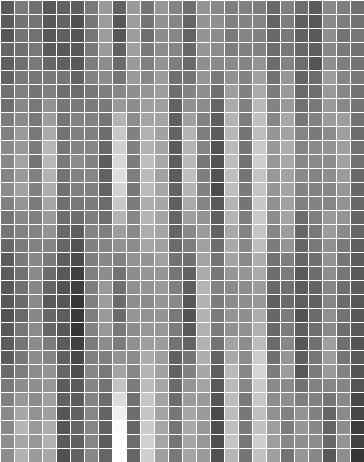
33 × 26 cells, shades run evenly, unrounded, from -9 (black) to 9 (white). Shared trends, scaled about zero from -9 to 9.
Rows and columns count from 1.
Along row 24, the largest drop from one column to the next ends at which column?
20
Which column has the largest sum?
19
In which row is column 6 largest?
12
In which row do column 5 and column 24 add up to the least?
33
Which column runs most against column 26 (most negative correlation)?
3
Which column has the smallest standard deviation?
7
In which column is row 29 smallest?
26
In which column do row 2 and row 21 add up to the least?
6
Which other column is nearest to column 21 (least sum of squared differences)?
25
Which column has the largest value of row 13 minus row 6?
9
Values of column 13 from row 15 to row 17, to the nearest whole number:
-2 -2 -2
